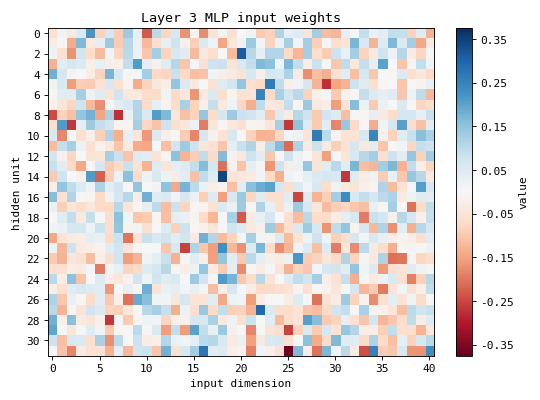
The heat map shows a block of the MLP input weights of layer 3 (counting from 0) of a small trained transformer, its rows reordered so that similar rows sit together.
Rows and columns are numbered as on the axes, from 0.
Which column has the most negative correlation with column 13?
12
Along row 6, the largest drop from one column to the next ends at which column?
23
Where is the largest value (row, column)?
14, 18
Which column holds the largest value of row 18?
7
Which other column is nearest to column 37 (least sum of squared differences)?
3
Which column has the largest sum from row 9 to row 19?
40
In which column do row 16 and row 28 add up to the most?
0
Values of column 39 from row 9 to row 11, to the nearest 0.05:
-0.1 0.15 0.1
